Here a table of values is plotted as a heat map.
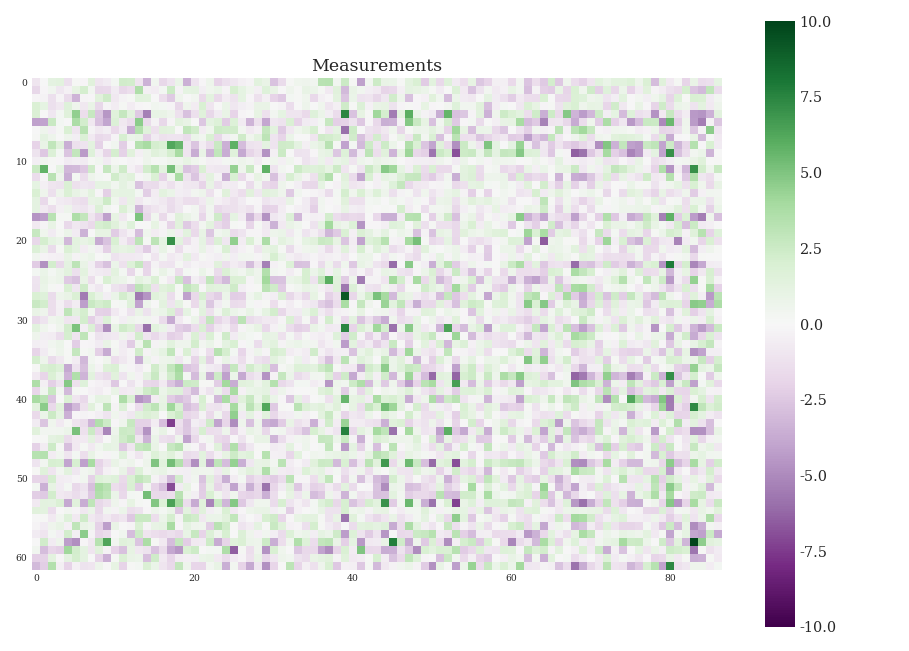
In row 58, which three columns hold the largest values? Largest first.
83, 45, 9
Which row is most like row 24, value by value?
49
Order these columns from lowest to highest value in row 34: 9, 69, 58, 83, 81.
83, 9, 81, 69, 58
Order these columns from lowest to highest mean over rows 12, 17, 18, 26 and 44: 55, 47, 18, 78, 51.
51, 78, 55, 18, 47
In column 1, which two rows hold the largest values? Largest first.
11, 41
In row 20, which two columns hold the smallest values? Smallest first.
64, 81
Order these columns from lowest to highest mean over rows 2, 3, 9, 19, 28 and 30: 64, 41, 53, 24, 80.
53, 24, 41, 80, 64
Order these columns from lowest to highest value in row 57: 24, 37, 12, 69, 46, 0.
12, 46, 0, 37, 24, 69
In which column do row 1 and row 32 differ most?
17
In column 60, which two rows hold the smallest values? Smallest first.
58, 25
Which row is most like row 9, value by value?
37
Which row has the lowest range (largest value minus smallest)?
10
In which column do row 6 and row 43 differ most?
39
